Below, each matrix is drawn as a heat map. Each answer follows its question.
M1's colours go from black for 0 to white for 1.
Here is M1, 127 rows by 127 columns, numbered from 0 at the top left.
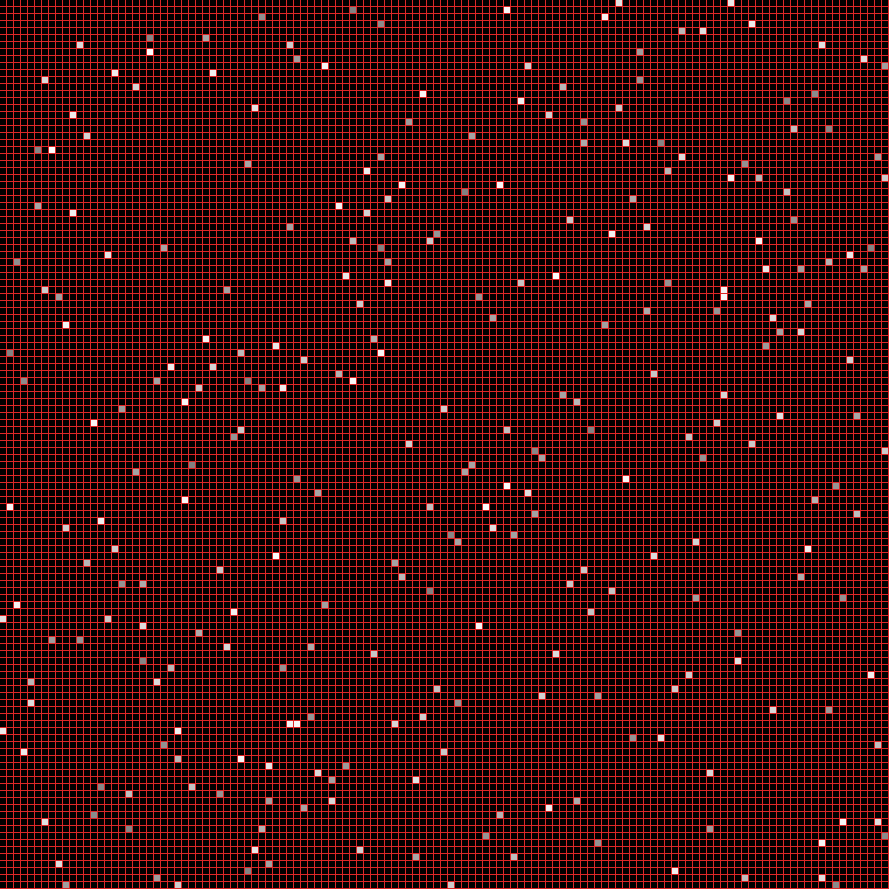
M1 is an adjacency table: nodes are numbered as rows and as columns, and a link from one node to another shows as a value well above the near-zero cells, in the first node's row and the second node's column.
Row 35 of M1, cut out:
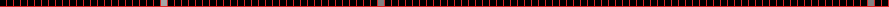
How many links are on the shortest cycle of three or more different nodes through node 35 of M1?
6
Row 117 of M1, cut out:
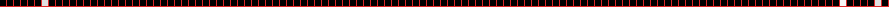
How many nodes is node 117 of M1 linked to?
3
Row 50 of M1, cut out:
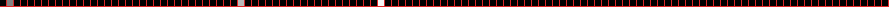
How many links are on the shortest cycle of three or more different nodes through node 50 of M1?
5
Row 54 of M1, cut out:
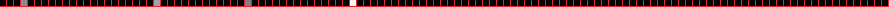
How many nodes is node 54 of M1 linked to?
4
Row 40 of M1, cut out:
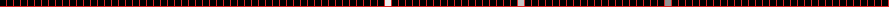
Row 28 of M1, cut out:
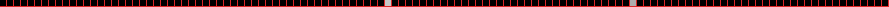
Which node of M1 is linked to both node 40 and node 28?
node 55
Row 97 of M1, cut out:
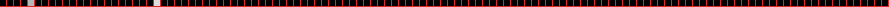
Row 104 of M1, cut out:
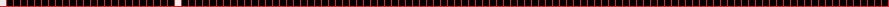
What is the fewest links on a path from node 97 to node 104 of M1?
7
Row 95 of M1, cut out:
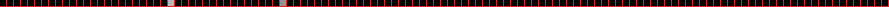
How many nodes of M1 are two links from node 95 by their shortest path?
3
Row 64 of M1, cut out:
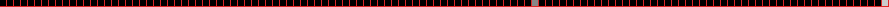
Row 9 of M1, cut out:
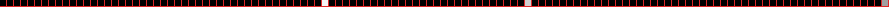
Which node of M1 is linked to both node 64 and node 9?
node 126
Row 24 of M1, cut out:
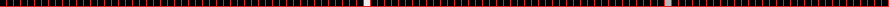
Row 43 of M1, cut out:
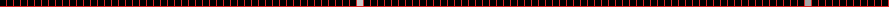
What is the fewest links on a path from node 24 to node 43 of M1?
7
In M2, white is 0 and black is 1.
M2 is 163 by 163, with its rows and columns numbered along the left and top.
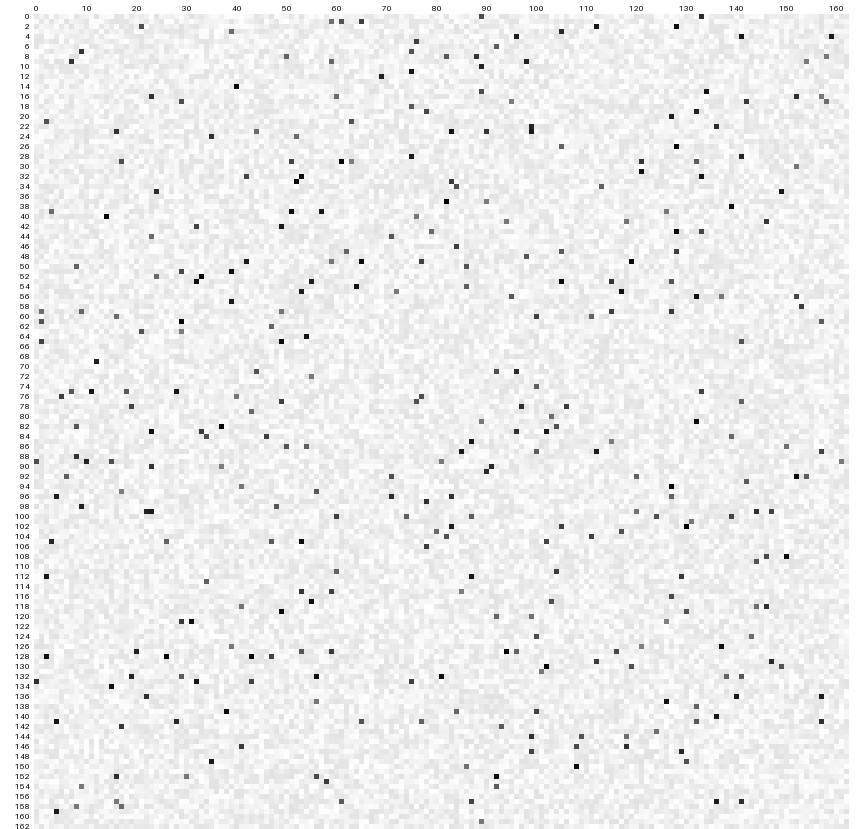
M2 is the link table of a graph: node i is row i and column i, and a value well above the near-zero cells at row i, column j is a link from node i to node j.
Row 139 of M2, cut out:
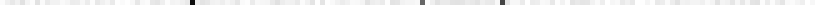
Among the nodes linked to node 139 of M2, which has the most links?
node 100
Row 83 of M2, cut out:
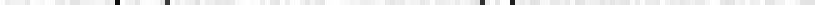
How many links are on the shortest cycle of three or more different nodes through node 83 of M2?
5
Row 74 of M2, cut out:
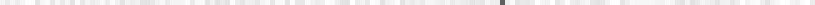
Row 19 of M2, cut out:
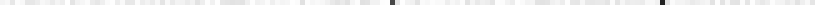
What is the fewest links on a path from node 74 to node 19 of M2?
6
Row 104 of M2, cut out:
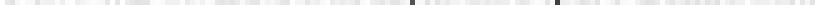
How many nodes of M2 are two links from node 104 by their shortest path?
3
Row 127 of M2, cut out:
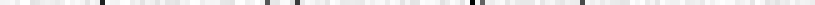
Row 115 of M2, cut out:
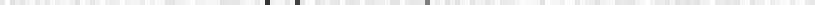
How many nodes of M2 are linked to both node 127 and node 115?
2
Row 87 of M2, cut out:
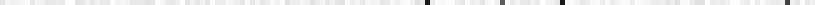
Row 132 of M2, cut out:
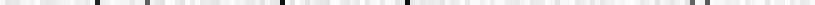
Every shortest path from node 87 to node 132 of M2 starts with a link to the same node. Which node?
node 157
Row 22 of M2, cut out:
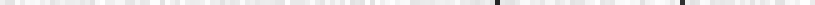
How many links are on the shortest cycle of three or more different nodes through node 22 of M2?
6
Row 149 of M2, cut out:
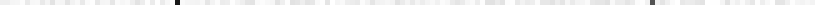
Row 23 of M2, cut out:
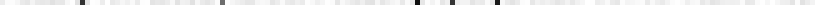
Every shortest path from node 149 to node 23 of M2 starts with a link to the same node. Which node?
node 130
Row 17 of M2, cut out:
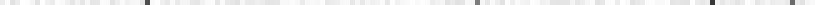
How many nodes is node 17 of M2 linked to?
4
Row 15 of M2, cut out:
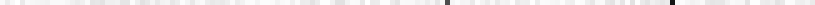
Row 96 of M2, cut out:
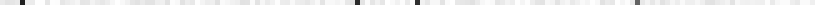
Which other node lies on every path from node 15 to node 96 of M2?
node 89
